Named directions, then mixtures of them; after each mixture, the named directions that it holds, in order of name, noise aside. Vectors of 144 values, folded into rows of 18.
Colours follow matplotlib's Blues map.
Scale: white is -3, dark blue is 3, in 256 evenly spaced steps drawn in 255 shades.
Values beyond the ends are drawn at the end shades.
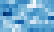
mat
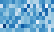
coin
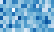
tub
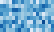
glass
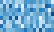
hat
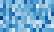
coin, hat, tub.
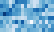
glass, mat.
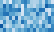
glass, hat, mat.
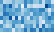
hat, mat.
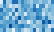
coin, glass, tub.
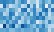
coin.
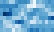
mat.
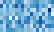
coin, hat.
